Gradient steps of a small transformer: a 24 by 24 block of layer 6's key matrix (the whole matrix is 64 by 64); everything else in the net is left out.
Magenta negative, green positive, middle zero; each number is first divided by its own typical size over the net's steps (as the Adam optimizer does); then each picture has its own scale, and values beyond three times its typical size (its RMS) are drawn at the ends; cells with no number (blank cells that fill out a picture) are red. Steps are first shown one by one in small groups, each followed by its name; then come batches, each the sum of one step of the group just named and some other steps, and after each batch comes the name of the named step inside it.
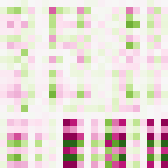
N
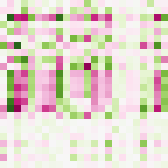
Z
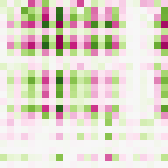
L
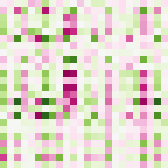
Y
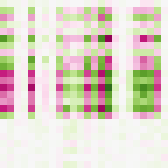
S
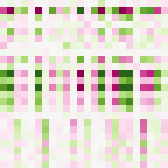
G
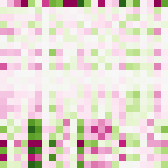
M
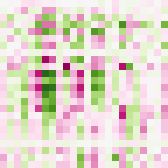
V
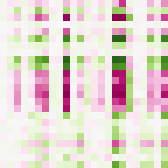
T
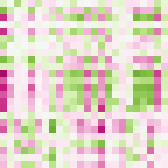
S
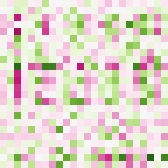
N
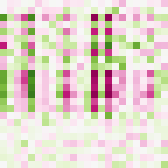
T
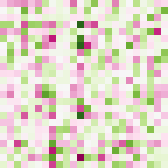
M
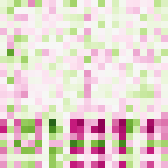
N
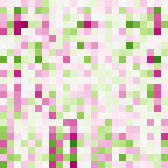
N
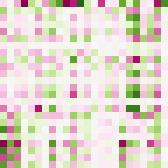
M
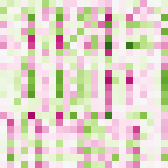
L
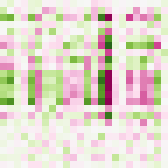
V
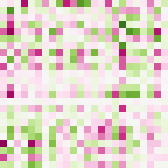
M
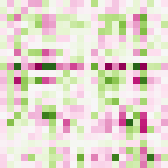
V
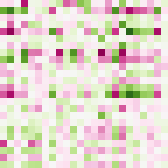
M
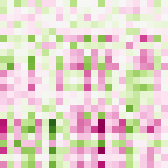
S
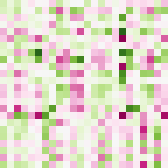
V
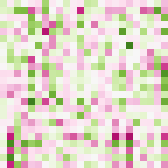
N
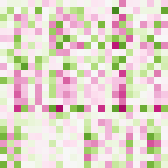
T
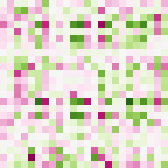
G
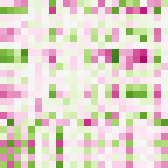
M
